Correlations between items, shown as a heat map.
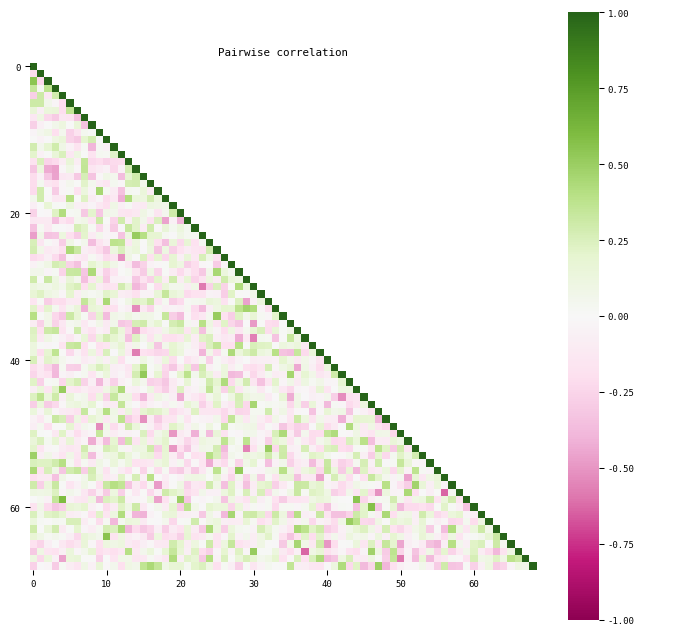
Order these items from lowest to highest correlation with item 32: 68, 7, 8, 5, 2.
2, 5, 68, 8, 7
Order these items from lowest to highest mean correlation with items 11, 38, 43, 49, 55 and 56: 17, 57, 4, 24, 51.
17, 4, 51, 57, 24
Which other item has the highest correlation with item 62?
43
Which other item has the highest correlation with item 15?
42
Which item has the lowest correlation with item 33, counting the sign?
14
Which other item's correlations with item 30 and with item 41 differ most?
23
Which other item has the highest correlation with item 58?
51
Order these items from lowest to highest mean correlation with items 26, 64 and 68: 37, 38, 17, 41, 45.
38, 45, 37, 41, 17
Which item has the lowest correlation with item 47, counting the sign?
58
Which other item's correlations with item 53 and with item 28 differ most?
8
